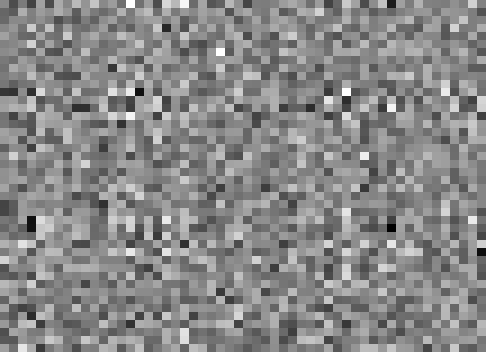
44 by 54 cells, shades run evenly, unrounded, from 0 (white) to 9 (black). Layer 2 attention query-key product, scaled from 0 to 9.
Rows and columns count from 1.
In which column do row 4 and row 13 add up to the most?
19
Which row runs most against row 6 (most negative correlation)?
17
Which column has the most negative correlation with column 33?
50
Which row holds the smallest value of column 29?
33
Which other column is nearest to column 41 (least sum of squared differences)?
3
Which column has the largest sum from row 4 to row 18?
23
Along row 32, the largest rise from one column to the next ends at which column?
54
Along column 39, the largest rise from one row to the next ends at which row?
13
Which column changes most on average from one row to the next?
15
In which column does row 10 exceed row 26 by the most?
30
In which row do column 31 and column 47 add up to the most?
34
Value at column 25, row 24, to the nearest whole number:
7
